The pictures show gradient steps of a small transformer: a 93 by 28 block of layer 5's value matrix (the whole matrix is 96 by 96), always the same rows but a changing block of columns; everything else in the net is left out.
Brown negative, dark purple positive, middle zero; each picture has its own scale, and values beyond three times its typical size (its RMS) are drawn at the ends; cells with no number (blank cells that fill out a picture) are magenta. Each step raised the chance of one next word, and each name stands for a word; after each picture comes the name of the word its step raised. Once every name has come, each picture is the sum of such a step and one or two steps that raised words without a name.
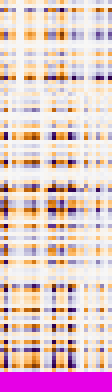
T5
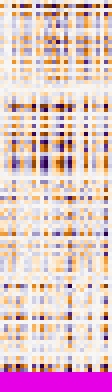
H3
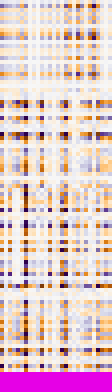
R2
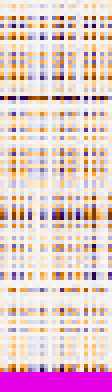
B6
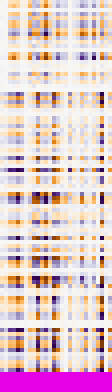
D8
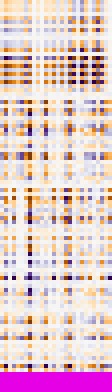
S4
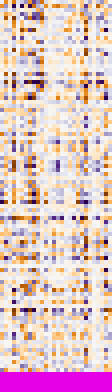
H3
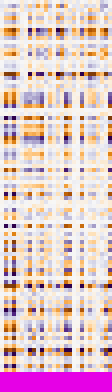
R2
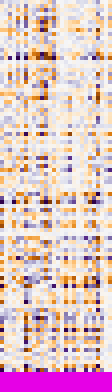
D8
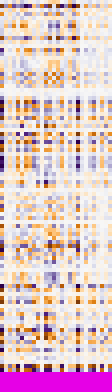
H3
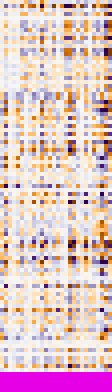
H3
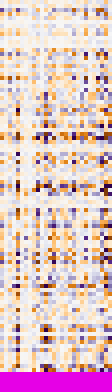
T5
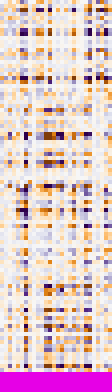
T5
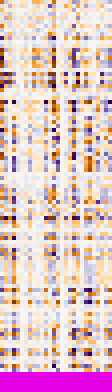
S4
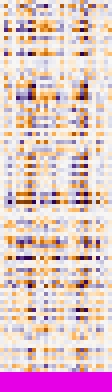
H3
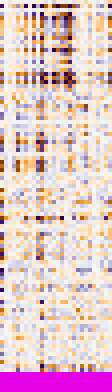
H3
